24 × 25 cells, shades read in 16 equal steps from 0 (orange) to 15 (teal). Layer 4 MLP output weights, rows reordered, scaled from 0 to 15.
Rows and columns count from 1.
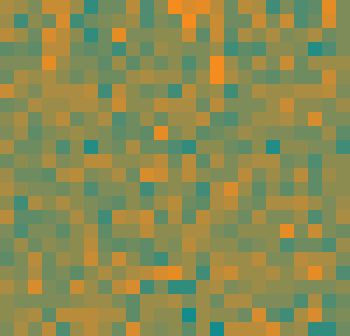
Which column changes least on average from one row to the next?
25
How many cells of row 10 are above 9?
5
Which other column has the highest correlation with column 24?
16
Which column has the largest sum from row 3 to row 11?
17
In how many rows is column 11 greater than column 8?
13
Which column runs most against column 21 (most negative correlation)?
2
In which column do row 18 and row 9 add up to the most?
9
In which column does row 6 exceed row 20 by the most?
23
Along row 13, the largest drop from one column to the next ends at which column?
11
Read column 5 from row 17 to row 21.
10 8 6 8 9
